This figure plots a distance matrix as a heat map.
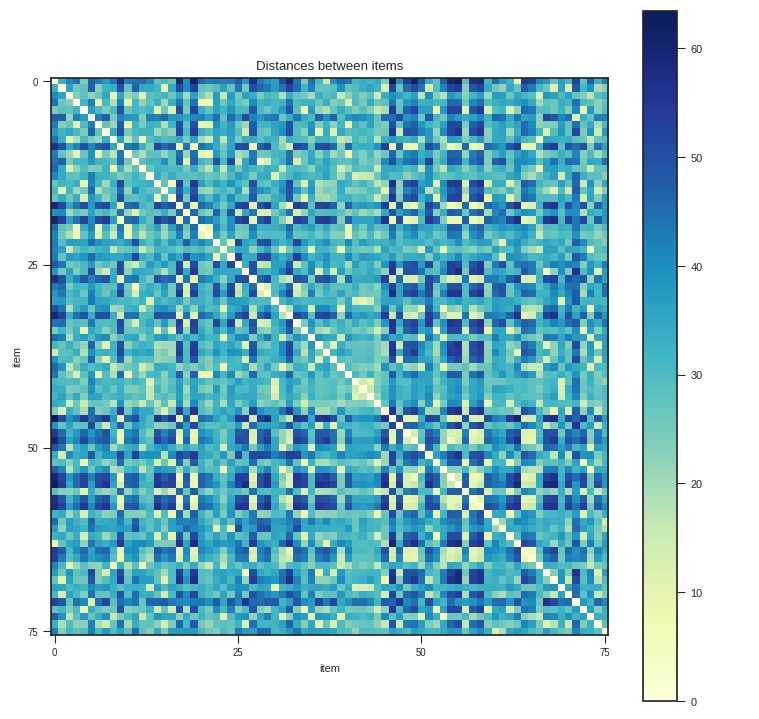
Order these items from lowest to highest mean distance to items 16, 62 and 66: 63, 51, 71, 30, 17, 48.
63, 30, 71, 51, 48, 17
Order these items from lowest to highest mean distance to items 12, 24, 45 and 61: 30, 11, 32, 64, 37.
37, 30, 64, 32, 11
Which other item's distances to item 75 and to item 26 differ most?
67
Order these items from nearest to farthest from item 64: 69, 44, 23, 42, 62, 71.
23, 69, 42, 44, 71, 62
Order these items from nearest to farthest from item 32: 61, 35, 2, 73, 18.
73, 35, 2, 61, 18
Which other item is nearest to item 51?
1
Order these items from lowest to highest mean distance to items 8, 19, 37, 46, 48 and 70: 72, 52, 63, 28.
52, 72, 63, 28
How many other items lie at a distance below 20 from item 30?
5
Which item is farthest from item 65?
0
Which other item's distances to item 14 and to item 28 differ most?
11
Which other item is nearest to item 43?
41
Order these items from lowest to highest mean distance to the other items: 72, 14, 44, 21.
44, 21, 72, 14
